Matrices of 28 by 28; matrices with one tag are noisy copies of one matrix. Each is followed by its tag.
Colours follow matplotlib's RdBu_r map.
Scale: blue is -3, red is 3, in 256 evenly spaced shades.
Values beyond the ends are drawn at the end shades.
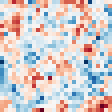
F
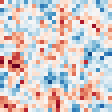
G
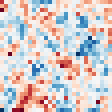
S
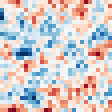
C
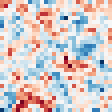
S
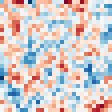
F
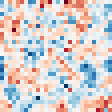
F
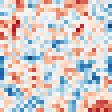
F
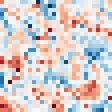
G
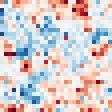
C
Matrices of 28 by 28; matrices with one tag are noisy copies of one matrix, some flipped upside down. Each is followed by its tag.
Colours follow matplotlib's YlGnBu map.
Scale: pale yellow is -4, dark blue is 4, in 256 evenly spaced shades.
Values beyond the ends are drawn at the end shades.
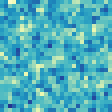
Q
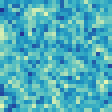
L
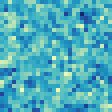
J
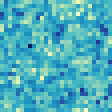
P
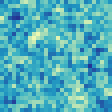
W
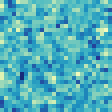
L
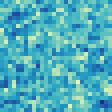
W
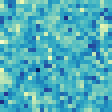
L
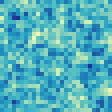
W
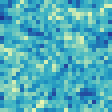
J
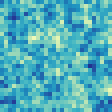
W
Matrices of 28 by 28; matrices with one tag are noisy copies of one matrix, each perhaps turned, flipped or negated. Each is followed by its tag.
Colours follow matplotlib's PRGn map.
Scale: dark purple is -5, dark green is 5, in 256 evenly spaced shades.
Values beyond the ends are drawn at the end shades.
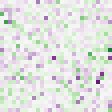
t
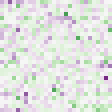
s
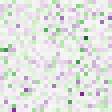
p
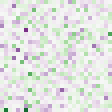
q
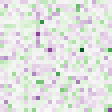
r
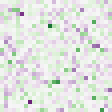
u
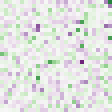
r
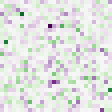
u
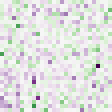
s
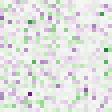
p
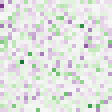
q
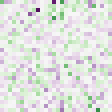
t
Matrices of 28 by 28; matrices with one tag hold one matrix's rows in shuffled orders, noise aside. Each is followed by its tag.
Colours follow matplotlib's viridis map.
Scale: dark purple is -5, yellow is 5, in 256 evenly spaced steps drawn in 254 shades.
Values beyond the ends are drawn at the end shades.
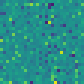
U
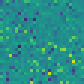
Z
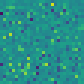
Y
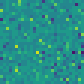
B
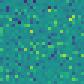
Z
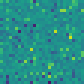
Z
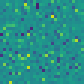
Y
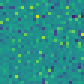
B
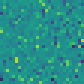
B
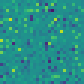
U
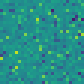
B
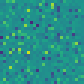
Y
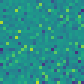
B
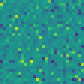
B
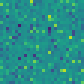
Z
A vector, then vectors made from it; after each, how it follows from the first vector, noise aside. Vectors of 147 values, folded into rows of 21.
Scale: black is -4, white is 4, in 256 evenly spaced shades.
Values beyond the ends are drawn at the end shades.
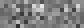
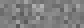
shrunk.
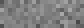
wrapped around, negated, shrunk.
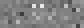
partly zeroed.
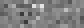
partly zeroed.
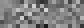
wrapped around, negated.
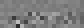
partly zeroed.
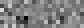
wrapped around, negated.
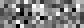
scaled up.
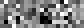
reversed, negated, scaled up.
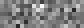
copied.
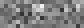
copied.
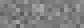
shrunk.
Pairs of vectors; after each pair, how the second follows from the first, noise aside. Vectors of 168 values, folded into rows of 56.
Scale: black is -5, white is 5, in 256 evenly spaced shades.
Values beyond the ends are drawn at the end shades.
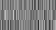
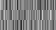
reversed.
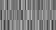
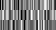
wrapped around, scaled up.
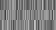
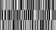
reversed, negated, scaled up.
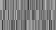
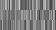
wrapped around, negated.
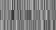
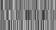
reversed.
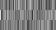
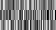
reversed, negated, scaled up.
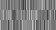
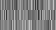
wrapped around, negated.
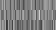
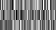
reversed, negated, scaled up.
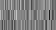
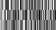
reversed, negated, scaled up.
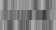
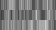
wrapped around, negated.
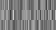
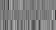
negated, partly zeroed.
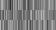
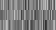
reversed.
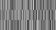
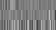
negated, partly zeroed.
